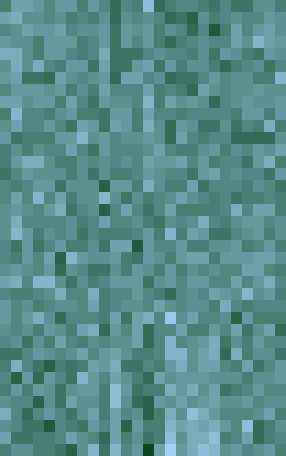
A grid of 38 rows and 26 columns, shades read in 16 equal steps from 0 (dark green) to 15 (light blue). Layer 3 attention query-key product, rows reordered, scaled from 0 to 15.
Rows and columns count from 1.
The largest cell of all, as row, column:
38, 16
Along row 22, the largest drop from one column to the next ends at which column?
6
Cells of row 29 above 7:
13
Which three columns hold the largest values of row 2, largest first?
2, 1, 25
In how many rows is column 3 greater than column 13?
21
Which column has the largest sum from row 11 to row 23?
14
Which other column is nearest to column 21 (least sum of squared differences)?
15
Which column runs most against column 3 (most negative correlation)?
20
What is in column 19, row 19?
11
